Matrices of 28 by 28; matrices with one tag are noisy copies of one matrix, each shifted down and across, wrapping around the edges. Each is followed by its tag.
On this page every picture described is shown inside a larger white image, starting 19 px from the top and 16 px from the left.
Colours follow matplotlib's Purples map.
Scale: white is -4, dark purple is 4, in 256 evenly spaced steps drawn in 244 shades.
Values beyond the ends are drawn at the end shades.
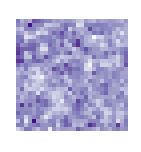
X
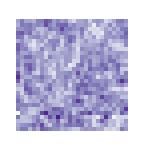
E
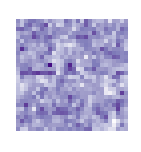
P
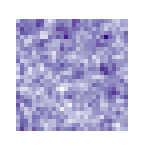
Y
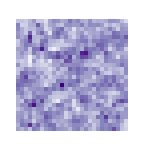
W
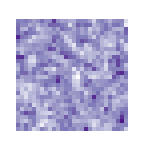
X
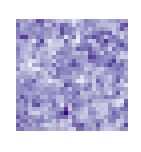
E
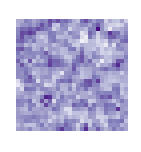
W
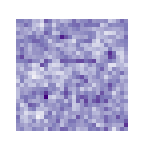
P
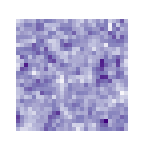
X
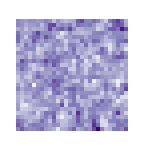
Y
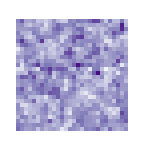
E
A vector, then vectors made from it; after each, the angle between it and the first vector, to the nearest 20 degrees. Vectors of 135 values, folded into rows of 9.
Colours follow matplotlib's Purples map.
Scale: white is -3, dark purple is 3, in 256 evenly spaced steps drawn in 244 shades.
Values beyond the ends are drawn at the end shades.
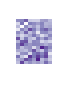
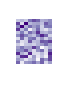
160 degrees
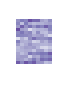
120 degrees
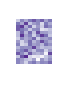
140 degrees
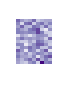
100 degrees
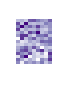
160 degrees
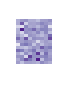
60 degrees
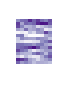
100 degrees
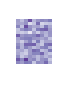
80 degrees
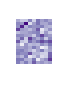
140 degrees
